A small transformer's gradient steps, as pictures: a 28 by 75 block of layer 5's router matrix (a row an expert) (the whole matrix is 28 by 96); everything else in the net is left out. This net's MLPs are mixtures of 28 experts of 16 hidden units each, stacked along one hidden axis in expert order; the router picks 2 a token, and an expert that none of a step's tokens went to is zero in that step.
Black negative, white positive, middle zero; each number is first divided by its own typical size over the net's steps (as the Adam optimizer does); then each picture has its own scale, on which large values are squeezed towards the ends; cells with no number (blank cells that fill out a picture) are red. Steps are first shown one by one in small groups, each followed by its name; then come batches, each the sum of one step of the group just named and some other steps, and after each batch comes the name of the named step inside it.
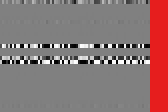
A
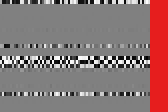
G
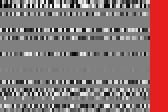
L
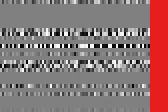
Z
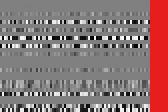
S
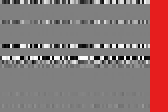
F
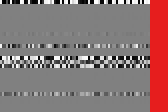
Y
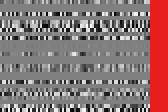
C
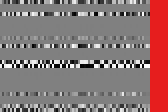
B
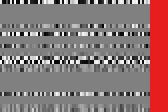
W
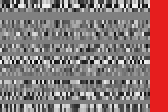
W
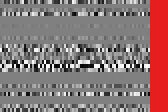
B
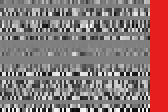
C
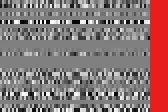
L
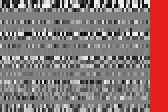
Y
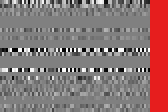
L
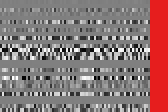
S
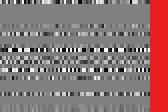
W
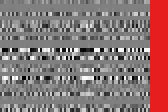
C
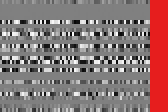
A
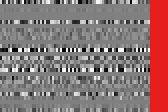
Y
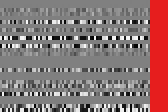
S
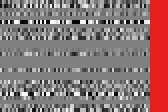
L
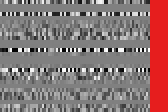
C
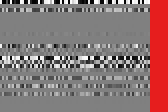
Y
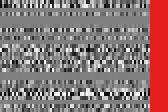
L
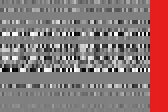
Z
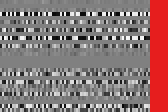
S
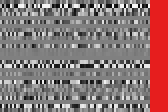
B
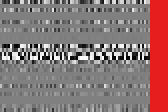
F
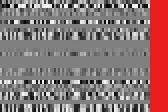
L
